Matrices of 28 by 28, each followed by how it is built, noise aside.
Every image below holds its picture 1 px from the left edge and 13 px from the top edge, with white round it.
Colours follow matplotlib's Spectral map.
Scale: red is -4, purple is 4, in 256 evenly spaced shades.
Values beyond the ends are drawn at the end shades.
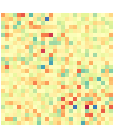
block diagonal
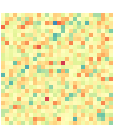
Hankel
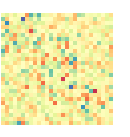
block diagonal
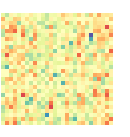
blocks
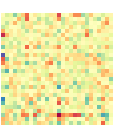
low rank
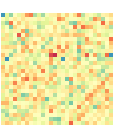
Hankel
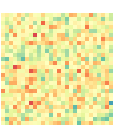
blocks
